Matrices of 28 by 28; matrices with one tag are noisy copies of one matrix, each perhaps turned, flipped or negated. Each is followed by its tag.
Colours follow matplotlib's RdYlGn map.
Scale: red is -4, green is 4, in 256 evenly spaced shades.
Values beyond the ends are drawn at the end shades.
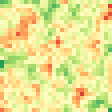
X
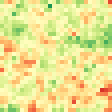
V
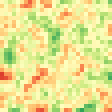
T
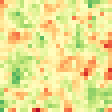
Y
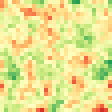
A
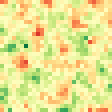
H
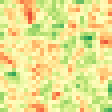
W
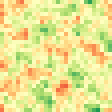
H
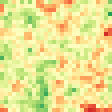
V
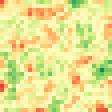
A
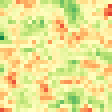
A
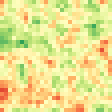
V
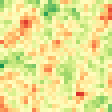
X
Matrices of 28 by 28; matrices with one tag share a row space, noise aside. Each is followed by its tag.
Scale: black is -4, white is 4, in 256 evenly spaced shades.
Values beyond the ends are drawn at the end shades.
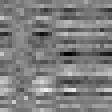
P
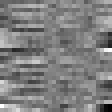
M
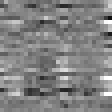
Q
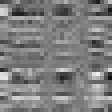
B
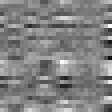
Q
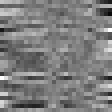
M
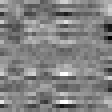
Q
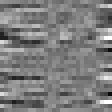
M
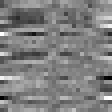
M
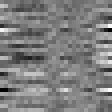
M
